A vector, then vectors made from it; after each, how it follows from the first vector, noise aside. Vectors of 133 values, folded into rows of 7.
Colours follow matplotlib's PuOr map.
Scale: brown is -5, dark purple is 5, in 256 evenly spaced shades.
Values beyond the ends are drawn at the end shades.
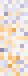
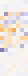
partly zeroed.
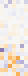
partly zeroed.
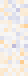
reversed, negated, shrunk.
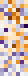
reversed, scaled up.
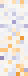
wrapped around, partly zeroed.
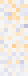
reversed, shrunk.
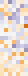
reversed, negated.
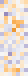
wrapped around.
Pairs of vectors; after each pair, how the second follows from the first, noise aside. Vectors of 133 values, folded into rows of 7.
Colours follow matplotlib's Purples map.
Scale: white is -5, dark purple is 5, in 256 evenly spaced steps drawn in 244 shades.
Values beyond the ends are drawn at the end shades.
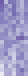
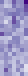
reversed, negated.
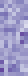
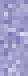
negated, partly zeroed.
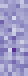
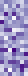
scaled up.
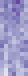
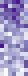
scaled up.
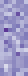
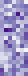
scaled up.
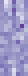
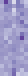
negated, partly zeroed.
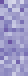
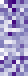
negated, scaled up.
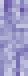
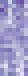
reversed, negated.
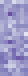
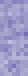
negated, shrunk.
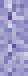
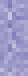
negated, shrunk.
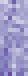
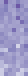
negated, partly zeroed.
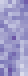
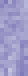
negated, shrunk.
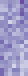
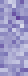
shuffled.
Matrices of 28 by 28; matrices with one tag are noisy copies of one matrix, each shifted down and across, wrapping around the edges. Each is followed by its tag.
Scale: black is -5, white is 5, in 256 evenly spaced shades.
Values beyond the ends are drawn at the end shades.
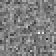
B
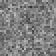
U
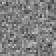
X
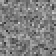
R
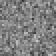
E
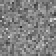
E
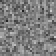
X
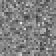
E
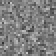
E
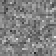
R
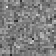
E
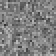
B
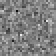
E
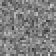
R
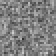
B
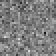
X
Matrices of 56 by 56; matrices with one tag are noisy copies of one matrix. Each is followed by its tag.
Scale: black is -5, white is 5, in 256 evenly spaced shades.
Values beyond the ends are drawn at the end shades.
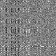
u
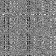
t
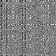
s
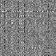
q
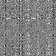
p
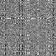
p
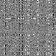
p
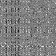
u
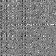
s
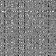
q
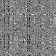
t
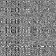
u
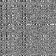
s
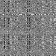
t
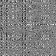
s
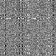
p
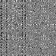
s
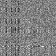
u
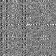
s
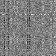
t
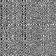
s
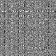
q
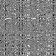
p
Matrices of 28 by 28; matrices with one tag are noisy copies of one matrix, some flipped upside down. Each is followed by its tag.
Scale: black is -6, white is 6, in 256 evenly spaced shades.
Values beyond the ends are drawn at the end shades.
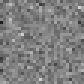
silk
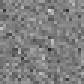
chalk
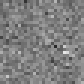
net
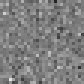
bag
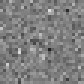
chalk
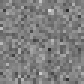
chalk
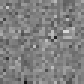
net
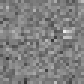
net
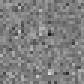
chalk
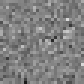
net
